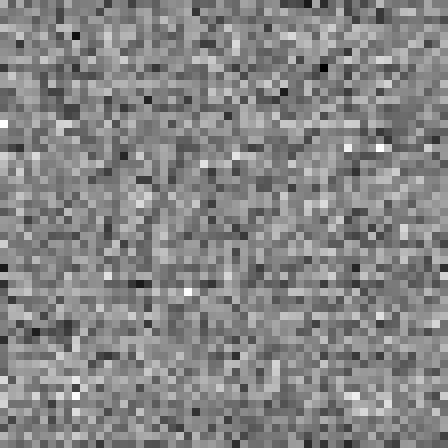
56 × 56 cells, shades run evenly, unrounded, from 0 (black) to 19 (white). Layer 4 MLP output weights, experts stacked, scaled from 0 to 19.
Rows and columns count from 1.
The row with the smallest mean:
36
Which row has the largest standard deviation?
19
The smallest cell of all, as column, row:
41, 9
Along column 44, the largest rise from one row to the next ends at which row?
8
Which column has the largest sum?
3
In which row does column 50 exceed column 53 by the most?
22
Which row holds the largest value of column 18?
26
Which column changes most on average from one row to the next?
48
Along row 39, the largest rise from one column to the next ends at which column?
20
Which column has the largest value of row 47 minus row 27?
35
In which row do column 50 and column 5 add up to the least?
42
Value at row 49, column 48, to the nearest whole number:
8
